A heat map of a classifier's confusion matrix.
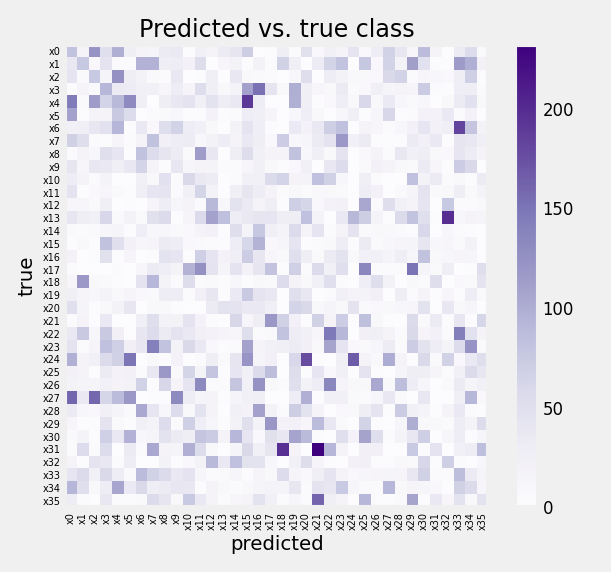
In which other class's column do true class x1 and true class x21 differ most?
x17
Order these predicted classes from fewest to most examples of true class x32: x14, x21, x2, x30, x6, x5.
x6, x21, x5, x2, x30, x14
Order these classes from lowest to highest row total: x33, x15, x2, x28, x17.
x15, x2, x28, x33, x17
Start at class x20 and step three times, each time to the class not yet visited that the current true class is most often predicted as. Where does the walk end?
x16
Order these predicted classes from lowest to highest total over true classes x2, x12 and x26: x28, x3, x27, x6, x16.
x3, x6, x27, x16, x28
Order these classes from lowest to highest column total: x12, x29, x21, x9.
x9, x12, x21, x29
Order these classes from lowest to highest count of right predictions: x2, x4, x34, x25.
x25, x34, x2, x4
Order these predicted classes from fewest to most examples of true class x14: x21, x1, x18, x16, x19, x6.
x1, x18, x6, x21, x19, x16
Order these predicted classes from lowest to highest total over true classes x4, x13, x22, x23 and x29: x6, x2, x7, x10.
x6, x2, x10, x7
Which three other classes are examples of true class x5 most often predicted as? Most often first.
x0, x4, x27
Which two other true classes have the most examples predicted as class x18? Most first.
x31, x22
